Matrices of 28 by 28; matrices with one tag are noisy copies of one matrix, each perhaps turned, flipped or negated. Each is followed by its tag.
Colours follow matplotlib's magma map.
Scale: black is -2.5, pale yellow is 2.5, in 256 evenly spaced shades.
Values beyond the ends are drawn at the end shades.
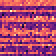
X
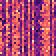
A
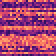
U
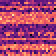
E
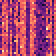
U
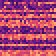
X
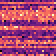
U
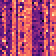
E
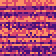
X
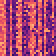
X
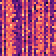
A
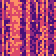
U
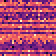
A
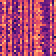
A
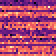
X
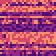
E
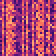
A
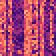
E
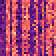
X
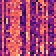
U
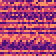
A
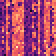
E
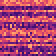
X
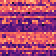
E
